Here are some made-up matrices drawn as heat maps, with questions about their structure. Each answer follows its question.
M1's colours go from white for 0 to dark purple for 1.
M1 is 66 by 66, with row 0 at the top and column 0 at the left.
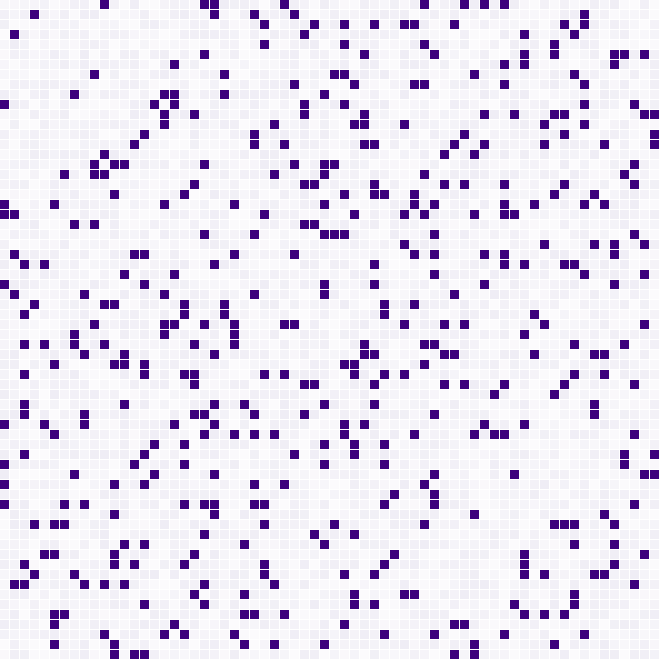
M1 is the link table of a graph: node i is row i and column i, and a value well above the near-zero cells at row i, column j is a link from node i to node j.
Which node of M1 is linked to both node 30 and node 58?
node 10
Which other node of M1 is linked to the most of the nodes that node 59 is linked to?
node 37
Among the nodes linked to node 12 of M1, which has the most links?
node 35
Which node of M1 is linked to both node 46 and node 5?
node 62
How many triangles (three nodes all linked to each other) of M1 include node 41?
3
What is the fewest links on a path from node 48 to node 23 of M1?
2
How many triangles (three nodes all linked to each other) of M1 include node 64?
2
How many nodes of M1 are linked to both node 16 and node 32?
3
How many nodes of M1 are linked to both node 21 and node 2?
2
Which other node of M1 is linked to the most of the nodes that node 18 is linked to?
node 38
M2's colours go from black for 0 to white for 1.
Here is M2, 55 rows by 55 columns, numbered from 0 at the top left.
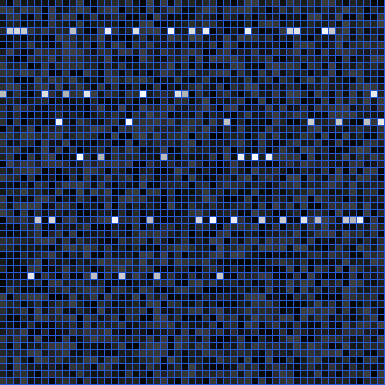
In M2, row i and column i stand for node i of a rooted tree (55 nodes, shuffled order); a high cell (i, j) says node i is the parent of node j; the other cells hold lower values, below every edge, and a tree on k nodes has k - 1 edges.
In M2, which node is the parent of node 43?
31
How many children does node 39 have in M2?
5
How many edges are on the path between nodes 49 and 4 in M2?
3
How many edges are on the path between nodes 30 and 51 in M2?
2
